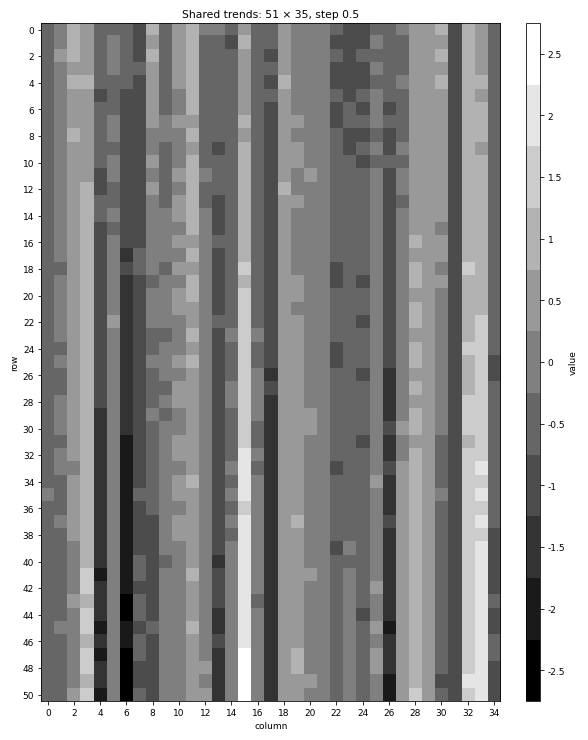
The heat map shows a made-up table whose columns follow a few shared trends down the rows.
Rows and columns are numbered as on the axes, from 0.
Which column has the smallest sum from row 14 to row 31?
6
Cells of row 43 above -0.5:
20
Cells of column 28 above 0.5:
29
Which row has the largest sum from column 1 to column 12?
2
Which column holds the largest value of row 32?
15
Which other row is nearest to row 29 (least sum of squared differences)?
30
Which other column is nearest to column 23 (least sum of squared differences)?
14
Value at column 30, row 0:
1
